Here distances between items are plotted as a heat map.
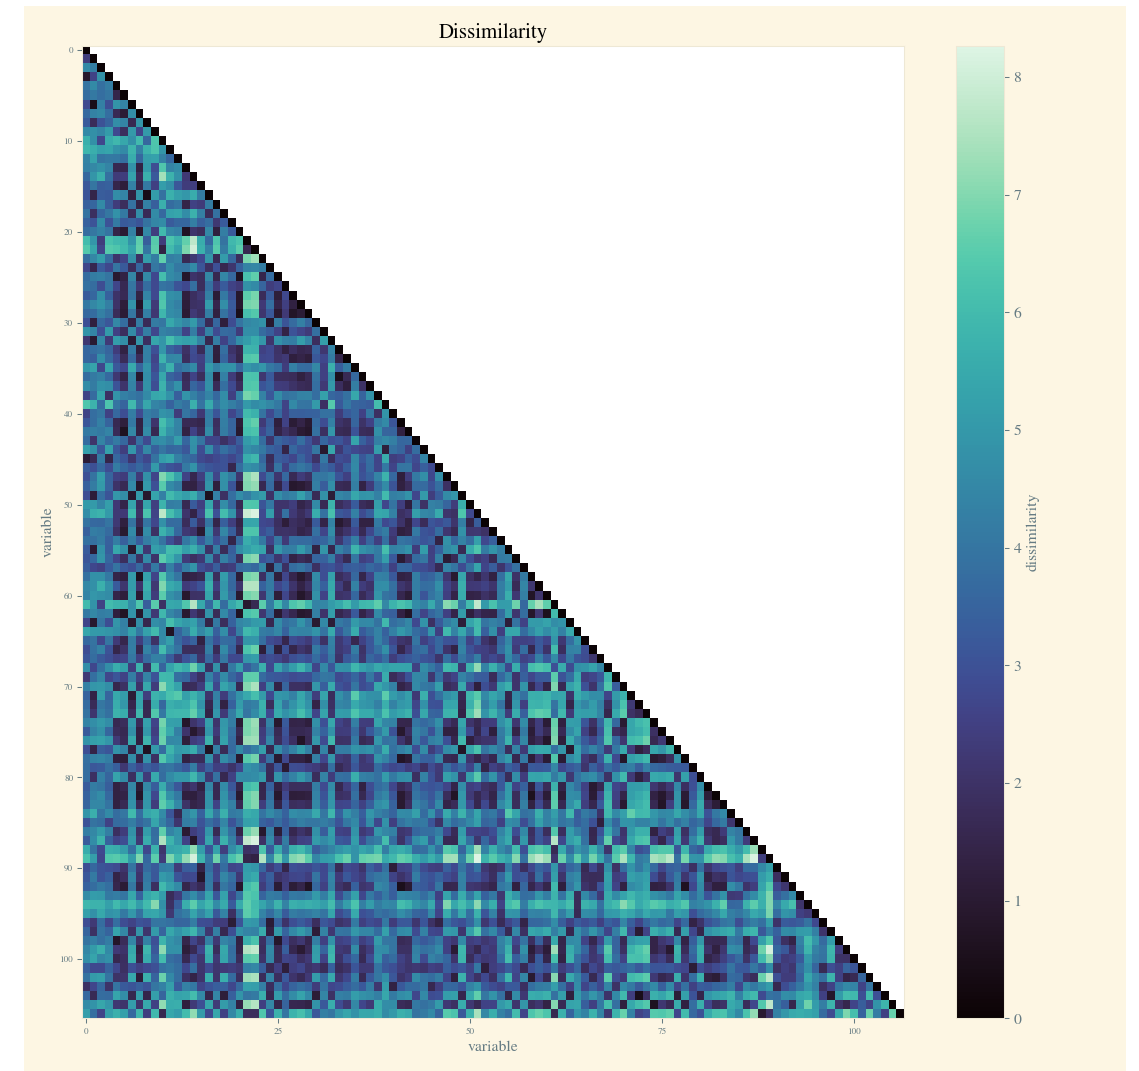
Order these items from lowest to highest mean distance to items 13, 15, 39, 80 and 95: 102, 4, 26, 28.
26, 28, 4, 102
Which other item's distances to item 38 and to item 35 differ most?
3
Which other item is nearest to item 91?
15
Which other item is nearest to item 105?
74
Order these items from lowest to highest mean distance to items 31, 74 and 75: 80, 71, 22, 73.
80, 71, 73, 22
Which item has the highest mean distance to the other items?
89
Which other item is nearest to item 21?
61
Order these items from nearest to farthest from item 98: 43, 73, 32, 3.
43, 3, 32, 73
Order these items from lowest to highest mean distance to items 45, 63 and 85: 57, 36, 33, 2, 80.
57, 80, 33, 36, 2
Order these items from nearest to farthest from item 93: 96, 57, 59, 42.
96, 57, 42, 59
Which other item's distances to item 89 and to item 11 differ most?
64
